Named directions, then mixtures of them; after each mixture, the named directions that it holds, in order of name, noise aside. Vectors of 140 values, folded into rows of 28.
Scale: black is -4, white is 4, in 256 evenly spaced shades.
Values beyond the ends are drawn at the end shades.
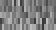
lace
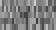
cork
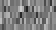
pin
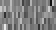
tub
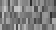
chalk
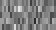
chalk, cork, pin.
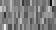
tub.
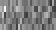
chalk, cork, tub.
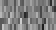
cork, lace, tub.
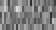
chalk.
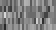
lace, pin, tub.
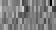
cork, pin, tub.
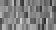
lace, tub.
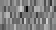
pin.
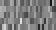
lace, tub.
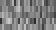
chalk, lace.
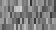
chalk, pin.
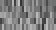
lace.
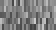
lace.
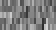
cork, lace, pin.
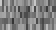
cork.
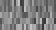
lace.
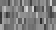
chalk, pin, tub.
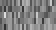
lace, tub.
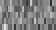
chalk, tub.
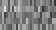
chalk, tub.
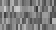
chalk, tub.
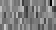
pin, tub.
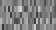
chalk, cork, pin.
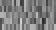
lace.
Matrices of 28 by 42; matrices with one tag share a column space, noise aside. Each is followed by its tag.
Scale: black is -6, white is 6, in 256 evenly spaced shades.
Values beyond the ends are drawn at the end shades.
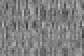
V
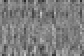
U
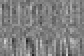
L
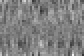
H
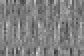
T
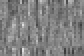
T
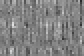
T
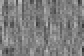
T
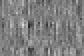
T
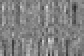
L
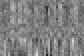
L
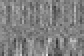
L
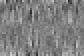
H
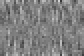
H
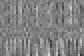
L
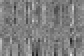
L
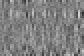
U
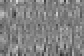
U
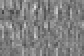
V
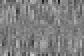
H
